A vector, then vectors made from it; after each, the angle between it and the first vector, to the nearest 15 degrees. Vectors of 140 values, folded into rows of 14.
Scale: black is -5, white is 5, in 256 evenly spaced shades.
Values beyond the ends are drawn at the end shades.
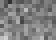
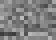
105 degrees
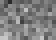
15 degrees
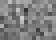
135 degrees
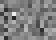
90 degrees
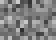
90 degrees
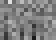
120 degrees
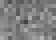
60 degrees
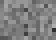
120 degrees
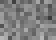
60 degrees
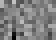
75 degrees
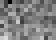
15 degrees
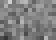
150 degrees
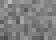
165 degrees
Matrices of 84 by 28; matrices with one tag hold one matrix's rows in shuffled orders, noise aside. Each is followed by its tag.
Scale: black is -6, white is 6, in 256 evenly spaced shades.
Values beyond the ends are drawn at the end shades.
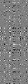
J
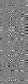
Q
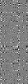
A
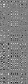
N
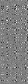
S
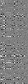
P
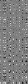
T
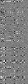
P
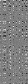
T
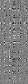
J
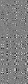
S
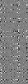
A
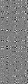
S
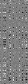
T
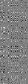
N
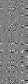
Q
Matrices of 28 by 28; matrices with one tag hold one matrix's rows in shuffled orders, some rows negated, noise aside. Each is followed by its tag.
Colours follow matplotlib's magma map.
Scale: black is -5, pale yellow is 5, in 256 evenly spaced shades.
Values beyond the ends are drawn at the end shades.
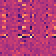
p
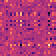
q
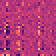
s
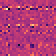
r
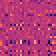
q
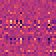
q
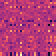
q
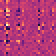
s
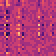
s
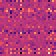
q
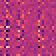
s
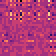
q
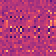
q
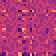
p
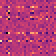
r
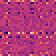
r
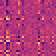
s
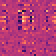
p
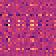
r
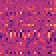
q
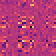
p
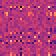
q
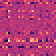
r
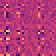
s
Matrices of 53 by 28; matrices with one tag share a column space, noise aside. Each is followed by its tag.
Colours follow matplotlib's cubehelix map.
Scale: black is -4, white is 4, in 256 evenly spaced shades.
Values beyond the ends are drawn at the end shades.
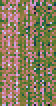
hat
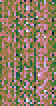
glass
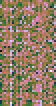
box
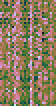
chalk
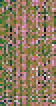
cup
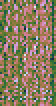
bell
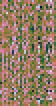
bell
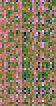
glass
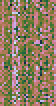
cup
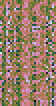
box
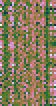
hat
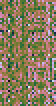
glass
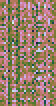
box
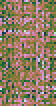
glass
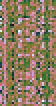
glass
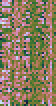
chalk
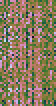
chalk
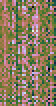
cup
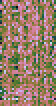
bell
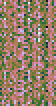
chalk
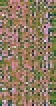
chalk
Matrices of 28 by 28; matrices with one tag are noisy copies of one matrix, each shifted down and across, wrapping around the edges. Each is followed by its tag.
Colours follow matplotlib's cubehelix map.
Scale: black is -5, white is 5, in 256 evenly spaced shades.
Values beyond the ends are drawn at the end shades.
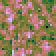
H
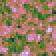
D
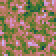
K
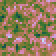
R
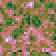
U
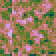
H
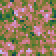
K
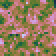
U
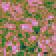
K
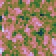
H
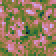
K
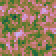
D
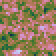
D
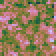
H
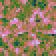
U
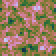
D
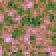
U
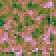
U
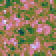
D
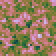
K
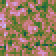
H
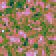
K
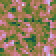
H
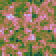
U
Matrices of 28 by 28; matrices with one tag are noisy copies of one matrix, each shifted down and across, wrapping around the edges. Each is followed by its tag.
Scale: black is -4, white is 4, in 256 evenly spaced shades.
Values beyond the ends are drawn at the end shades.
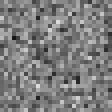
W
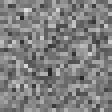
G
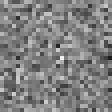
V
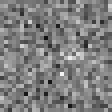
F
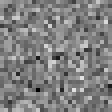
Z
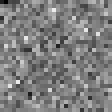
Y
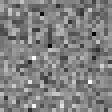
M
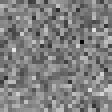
F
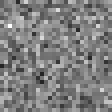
F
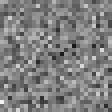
W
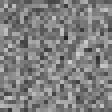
W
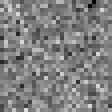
W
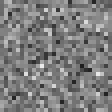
F
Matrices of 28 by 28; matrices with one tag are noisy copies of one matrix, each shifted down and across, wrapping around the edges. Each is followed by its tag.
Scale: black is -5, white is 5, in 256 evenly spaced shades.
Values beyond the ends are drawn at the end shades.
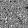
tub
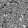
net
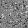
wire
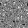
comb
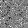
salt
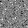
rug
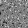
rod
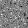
comb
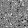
rug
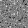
comb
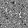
tub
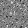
comb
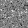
rod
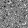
rug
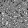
wire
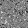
wire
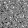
rug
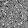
rug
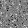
rug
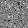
comb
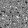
rod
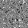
wire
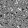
net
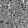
tub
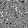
tub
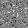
wire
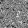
net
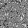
net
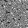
salt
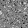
wire
